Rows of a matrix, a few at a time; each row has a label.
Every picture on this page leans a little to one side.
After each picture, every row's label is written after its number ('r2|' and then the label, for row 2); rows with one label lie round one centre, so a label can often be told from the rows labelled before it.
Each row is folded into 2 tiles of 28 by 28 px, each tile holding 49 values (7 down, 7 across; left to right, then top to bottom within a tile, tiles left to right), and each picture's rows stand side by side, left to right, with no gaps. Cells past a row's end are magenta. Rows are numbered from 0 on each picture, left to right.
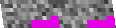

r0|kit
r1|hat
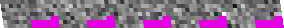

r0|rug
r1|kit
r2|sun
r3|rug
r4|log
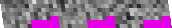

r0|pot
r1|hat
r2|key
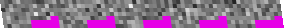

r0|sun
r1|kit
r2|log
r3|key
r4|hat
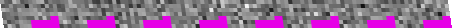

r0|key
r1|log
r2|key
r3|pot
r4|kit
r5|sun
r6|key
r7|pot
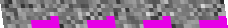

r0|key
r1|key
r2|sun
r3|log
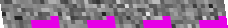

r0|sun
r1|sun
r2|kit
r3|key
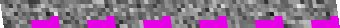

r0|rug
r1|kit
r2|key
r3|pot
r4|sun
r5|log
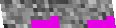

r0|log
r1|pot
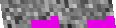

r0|sun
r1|log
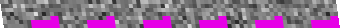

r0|kit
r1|sun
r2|pot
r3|key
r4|key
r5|pot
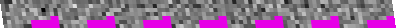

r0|hat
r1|log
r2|key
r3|key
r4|pot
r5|key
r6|key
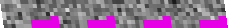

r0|log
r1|kit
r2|hat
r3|hat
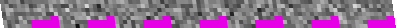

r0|rug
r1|kit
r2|kit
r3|rug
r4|pot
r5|rug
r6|log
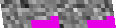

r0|key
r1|key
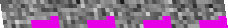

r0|hat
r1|rug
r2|sun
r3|key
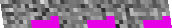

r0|kit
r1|key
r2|key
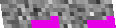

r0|pot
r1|sun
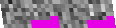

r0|sun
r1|sun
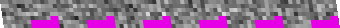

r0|sun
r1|log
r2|sun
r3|rug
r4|rug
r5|rug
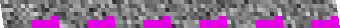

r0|kit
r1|pot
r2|hat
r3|log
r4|rug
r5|sun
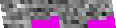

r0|log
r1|pot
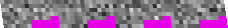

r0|key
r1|pot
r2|key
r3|hat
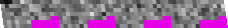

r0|hat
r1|sun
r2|key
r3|pot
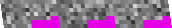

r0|sun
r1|pot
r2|kit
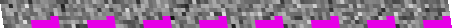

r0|rug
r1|hat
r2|pot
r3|rug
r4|sun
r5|log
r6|kit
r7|log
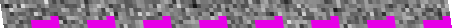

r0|kit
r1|rug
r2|sun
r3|key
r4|rug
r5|hat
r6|sun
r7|pot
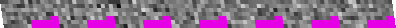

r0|rug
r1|key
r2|hat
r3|pot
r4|log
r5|log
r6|log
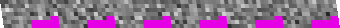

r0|rug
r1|pot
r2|log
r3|rug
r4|log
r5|pot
